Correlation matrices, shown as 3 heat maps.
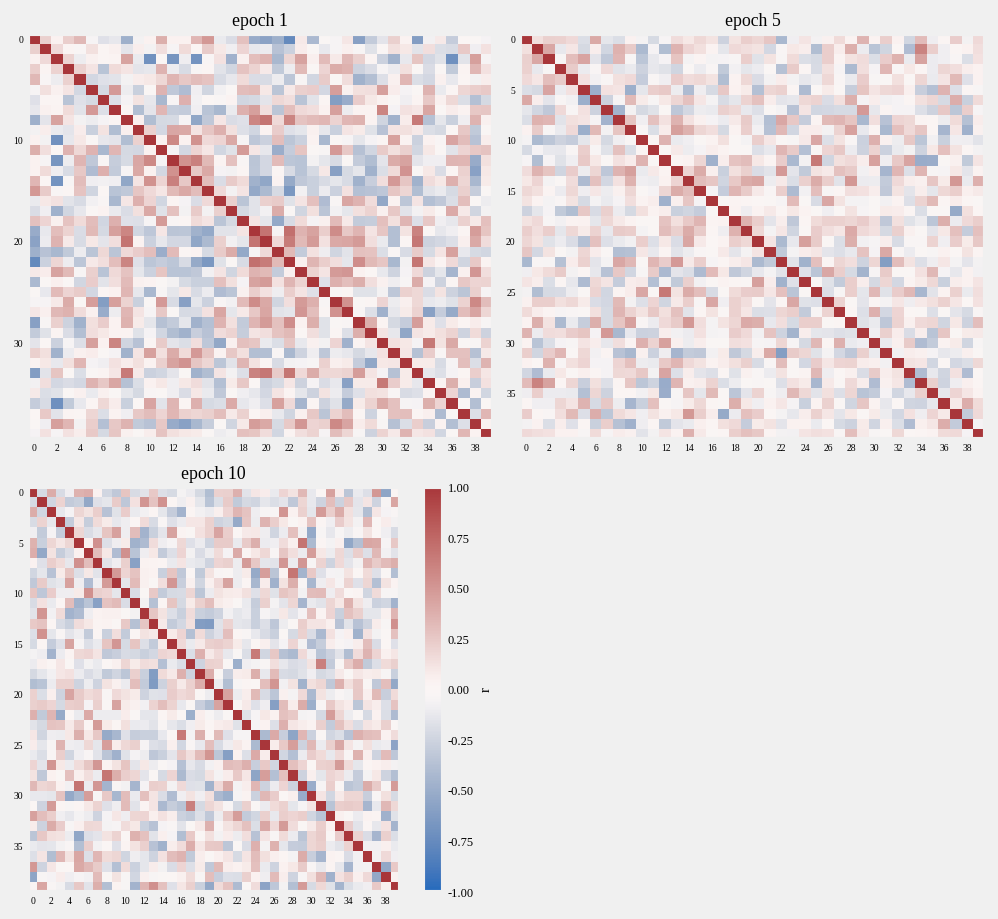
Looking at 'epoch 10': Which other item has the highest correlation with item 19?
26
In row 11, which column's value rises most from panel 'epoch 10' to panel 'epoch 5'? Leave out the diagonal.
5
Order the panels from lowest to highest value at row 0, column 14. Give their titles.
epoch 10, epoch 5, epoch 1
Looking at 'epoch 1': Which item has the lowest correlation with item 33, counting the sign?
0
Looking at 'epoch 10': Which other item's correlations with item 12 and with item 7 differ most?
5
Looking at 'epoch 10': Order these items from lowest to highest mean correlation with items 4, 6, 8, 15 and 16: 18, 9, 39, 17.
39, 17, 18, 9
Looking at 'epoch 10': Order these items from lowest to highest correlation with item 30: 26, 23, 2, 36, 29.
29, 36, 2, 23, 26
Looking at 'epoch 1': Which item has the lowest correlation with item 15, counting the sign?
22
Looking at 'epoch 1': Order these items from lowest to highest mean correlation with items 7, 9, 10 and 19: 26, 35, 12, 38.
35, 38, 12, 26
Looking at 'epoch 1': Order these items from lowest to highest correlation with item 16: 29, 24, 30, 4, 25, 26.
30, 25, 4, 26, 29, 24
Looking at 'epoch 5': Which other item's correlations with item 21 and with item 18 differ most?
31
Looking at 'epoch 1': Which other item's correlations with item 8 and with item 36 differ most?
2
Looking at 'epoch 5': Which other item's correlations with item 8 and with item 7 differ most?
29
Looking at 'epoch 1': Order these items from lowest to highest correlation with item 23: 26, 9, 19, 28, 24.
9, 28, 24, 19, 26
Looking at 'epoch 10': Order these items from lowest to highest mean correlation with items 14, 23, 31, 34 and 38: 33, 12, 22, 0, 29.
0, 22, 29, 12, 33
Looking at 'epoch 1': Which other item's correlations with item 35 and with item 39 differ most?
37
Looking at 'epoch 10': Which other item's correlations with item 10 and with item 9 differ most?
6
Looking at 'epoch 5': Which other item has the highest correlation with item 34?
1
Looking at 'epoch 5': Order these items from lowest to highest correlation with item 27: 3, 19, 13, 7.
7, 3, 19, 13
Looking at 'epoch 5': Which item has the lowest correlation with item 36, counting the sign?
9
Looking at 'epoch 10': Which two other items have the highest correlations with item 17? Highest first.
31, 35
